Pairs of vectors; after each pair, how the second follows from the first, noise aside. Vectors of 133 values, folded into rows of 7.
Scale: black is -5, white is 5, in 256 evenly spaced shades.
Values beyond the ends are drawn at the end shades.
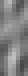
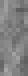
wrapped around, negated, shrunk.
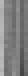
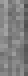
reversed, negated, shrunk.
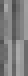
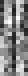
reversed, scaled up.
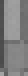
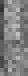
copied.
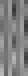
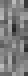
wrapped around.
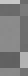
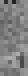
negated, partly zeroed.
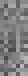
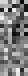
reversed, scaled up.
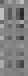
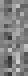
wrapped around.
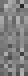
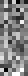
reversed, scaled up.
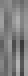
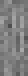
wrapped around, negated, shrunk.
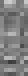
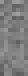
reversed, negated, shrunk.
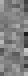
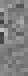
wrapped around, partly zeroed.
